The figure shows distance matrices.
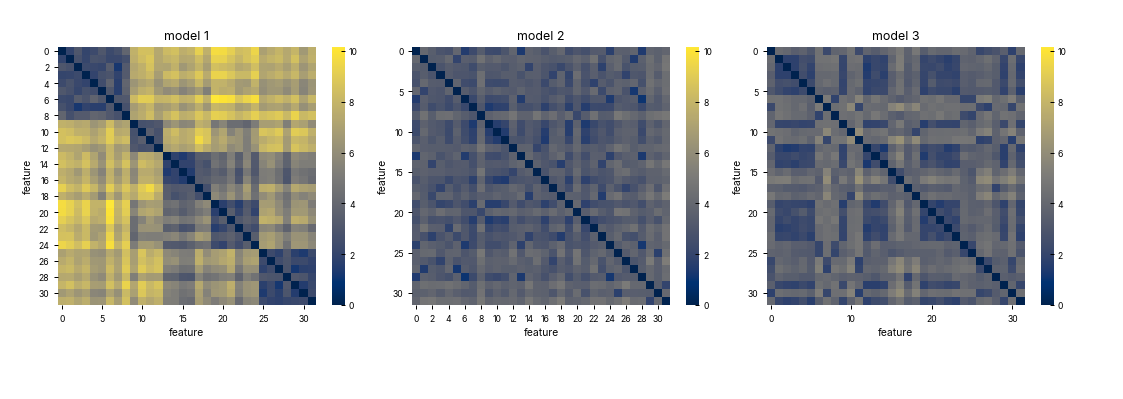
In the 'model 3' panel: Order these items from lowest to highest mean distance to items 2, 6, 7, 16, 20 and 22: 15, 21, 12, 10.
12, 21, 15, 10
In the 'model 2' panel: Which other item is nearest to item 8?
20
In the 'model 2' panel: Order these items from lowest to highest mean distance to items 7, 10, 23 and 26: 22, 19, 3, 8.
19, 3, 22, 8
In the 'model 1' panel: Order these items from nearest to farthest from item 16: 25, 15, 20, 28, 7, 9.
15, 28, 20, 25, 9, 7
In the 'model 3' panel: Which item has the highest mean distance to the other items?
16
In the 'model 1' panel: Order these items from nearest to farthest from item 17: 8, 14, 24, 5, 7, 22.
14, 24, 22, 5, 7, 8
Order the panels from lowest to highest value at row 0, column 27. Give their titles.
model 3, model 2, model 1
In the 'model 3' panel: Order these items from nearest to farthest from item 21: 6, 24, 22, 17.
22, 17, 24, 6
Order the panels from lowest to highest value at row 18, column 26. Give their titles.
model 2, model 3, model 1
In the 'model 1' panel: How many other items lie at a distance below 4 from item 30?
6
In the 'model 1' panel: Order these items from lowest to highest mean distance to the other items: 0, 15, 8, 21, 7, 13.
15, 13, 7, 21, 0, 8
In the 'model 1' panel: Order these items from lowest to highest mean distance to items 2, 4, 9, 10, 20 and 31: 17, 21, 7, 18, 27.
7, 21, 27, 18, 17
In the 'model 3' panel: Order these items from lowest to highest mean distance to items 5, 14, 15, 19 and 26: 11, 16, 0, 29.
29, 0, 11, 16
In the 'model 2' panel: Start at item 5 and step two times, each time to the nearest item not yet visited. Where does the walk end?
1
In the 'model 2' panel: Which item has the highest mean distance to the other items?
31
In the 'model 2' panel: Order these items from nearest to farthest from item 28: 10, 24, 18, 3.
24, 10, 3, 18
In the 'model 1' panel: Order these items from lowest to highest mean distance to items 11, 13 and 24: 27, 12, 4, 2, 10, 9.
9, 12, 10, 27, 4, 2
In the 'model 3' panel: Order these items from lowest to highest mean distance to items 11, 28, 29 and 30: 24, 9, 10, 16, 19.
19, 9, 24, 10, 16
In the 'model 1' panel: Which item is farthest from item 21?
6
